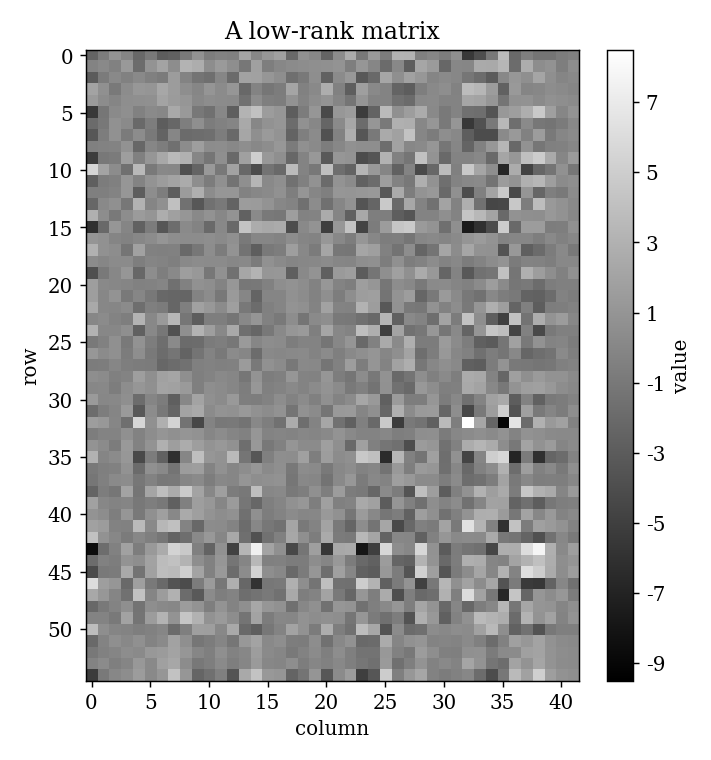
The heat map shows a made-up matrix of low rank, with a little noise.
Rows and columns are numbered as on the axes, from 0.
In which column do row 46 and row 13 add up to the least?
35
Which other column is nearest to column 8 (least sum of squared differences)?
37
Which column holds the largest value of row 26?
27
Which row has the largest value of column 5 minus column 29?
32
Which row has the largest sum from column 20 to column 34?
46
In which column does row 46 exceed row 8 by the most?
0
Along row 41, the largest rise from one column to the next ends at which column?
36
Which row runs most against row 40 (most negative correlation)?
25
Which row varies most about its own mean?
43
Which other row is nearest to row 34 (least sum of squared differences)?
40
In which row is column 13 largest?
15
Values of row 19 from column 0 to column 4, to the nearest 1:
-4 -1 0 1 -2
